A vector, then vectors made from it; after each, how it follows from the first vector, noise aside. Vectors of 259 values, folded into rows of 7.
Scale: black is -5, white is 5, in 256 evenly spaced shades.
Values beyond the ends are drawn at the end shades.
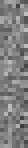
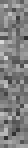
wrapped around, negated.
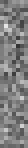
wrapped around.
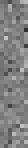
negated, partly zeroed.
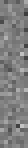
negated, partly zeroed.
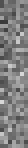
reversed.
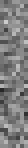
wrapped around.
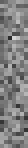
wrapped around, negated.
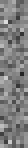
reversed, negated.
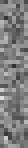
wrapped around, negated.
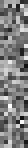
scaled up.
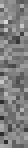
reversed, negated.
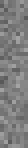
reversed, shrunk.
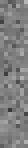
negated, partly zeroed.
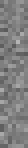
reversed, shrunk.
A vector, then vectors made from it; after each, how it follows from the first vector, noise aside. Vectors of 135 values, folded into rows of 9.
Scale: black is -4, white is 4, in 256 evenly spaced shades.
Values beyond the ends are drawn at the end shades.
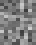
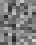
reversed, negated.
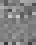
wrapped around, partly zeroed.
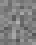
wrapped around, shrunk.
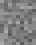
wrapped around, shrunk.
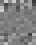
wrapped around, partly zeroed.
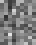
reversed, negated.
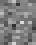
wrapped around, partly zeroed.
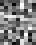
scaled up.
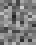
wrapped around, negated.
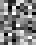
reversed, negated, scaled up.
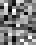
reversed, negated, scaled up.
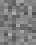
reversed, negated, shrunk.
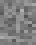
wrapped around, shrunk.
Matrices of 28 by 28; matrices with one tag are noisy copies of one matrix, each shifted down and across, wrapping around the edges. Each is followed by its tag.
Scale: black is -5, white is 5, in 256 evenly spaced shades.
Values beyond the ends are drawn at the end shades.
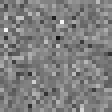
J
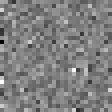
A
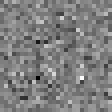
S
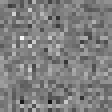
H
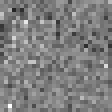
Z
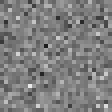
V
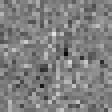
Z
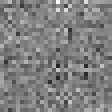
H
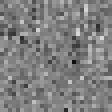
Z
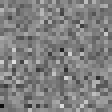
J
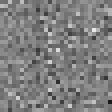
V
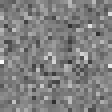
S
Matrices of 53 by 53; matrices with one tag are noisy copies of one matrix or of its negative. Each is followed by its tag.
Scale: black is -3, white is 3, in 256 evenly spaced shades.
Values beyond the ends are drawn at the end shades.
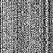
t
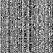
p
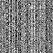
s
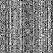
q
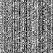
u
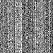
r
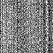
t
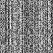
q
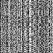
p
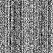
q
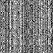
q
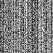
u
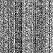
r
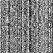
p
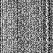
t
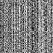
u
